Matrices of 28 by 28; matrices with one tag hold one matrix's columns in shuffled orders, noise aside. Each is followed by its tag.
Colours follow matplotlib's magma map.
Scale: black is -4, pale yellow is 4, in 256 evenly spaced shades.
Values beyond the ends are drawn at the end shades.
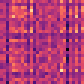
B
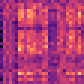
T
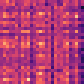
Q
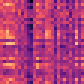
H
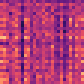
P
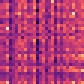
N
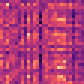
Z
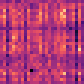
T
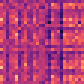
Z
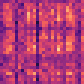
T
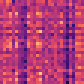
Q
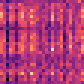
T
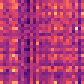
N
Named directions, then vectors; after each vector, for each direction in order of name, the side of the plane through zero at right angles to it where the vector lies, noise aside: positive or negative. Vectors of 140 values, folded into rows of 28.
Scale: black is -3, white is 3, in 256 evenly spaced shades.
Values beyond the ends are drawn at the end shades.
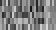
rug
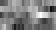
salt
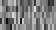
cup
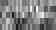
negative, negative, positive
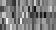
negative, negative, negative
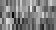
negative, negative, positive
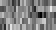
negative, negative, negative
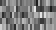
positive, positive, positive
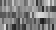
negative, positive, positive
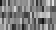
negative, positive, positive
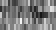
negative, positive, negative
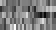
negative, negative, negative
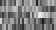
negative, positive, positive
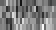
positive, positive, negative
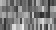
positive, negative, negative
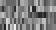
negative, negative, negative
